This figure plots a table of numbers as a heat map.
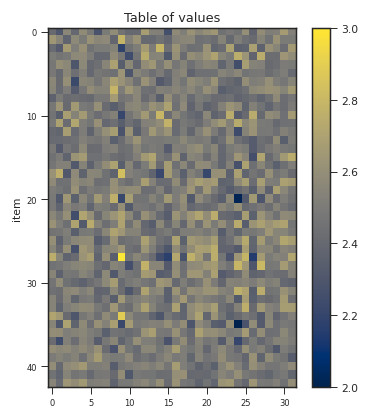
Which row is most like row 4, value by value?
16
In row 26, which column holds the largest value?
21
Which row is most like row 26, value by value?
22
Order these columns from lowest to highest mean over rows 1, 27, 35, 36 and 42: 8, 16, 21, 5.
8, 21, 5, 16
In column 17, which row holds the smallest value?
27
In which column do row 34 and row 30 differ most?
9
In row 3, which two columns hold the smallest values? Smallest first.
10, 15
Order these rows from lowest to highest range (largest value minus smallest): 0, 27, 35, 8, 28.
8, 0, 28, 35, 27
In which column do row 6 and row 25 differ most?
3
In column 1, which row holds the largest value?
17
